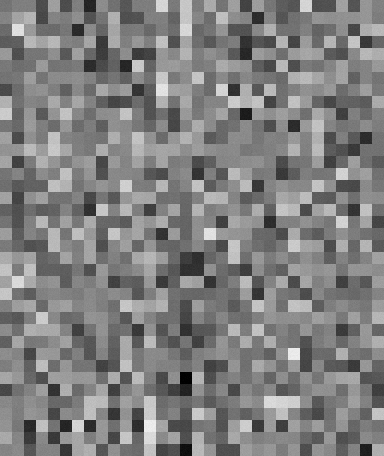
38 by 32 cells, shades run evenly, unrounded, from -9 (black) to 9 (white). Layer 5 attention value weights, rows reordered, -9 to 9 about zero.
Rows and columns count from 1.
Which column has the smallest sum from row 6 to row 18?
2
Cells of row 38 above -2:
21
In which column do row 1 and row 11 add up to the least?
25
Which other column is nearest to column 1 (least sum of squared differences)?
7
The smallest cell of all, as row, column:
32, 16
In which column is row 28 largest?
22
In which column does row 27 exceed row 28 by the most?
12
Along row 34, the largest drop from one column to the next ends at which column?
14
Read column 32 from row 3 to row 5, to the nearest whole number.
4 -2 3
